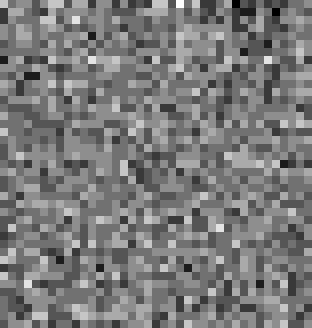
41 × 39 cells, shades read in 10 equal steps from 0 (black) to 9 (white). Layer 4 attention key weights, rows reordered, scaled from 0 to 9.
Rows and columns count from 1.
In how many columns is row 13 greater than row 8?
12
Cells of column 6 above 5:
6
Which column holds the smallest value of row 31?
17
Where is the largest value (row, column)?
1, 23
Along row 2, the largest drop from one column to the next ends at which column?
35
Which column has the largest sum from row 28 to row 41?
19
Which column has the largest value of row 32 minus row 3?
26
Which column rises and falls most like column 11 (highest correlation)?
36
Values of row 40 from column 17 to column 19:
4 6 5
